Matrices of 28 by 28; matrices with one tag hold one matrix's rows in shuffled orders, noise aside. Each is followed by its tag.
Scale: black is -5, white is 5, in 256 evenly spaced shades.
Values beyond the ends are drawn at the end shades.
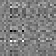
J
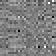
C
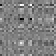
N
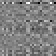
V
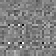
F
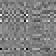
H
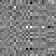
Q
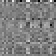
V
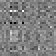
J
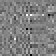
Q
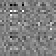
J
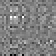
J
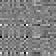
H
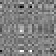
N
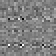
F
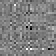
Q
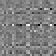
V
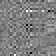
Q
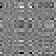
N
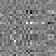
Q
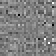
C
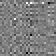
Q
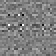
F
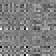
H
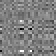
N
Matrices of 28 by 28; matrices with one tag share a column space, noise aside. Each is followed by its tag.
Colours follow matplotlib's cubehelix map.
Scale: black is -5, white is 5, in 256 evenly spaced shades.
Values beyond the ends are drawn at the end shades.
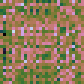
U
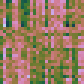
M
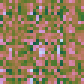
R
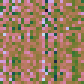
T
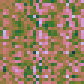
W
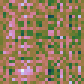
W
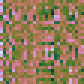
R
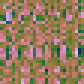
R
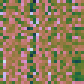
T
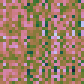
W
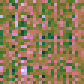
W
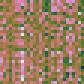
T
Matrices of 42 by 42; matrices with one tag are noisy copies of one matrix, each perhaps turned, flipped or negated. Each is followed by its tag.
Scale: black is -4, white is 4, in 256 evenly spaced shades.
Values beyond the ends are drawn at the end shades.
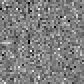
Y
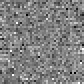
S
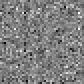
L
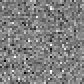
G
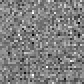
G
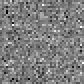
L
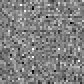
G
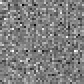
G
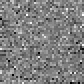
S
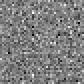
G
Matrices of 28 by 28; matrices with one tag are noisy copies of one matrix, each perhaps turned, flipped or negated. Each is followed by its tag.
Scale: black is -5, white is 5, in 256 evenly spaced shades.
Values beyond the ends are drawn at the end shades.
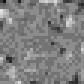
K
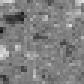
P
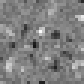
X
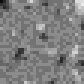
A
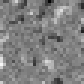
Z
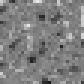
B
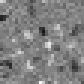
X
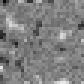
Z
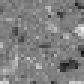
P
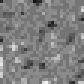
B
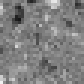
P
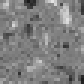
P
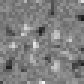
X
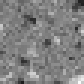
A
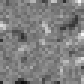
Z
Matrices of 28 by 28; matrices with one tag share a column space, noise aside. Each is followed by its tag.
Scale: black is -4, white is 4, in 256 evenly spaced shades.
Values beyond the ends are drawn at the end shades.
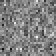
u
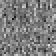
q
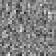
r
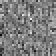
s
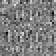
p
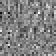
r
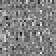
p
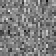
u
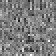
q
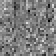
q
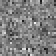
u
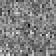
s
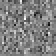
p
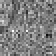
r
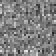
s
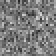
p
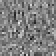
r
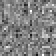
r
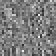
s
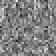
q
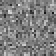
r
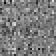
u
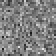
u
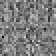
q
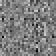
u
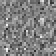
u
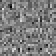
q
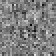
r
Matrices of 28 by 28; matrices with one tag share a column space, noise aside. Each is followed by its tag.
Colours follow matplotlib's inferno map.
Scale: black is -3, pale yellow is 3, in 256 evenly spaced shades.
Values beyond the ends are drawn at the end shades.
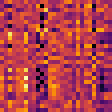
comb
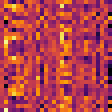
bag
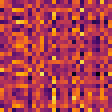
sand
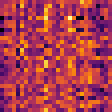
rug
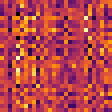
rug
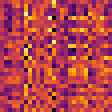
rug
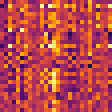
comb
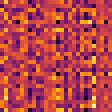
sand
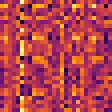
bag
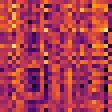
comb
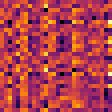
sand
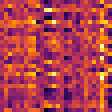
sand
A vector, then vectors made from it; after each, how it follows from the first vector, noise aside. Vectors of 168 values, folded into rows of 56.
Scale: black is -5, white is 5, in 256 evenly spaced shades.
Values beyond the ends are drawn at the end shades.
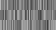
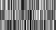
wrapped around, scaled up.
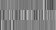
wrapped around, negated, partly zeroed.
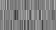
reversed, partly zeroed.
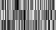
wrapped around, scaled up.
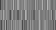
negated, partly zeroed.
